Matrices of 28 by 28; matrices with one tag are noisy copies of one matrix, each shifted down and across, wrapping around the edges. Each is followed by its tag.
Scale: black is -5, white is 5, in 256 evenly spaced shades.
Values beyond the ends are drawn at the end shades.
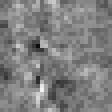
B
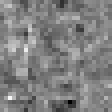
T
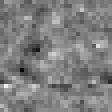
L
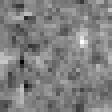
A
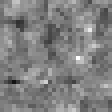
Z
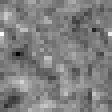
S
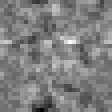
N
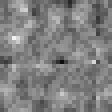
Z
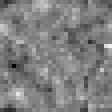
S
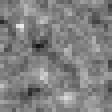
S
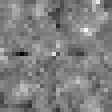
Z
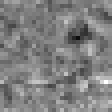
N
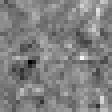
T
